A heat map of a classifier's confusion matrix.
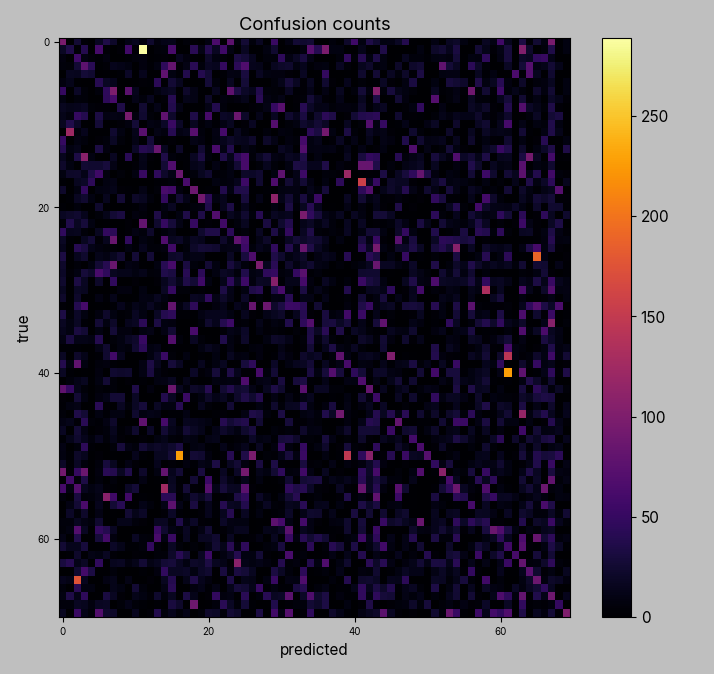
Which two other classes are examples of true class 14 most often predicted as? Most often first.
3, 64
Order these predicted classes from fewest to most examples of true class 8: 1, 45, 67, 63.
45, 1, 67, 63
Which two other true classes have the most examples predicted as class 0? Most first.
52, 42
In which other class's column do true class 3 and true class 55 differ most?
6
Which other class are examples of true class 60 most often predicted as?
65
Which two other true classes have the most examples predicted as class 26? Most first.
50, 32
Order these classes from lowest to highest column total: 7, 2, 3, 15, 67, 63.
7, 3, 2, 15, 63, 67
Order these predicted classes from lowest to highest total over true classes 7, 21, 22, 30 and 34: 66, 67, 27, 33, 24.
24, 66, 27, 33, 67
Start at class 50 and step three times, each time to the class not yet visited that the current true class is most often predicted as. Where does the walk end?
2
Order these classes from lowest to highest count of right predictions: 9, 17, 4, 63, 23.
4, 23, 17, 63, 9
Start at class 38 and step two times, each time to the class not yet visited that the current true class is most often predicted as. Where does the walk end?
63
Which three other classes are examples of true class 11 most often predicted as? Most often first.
1, 36, 18
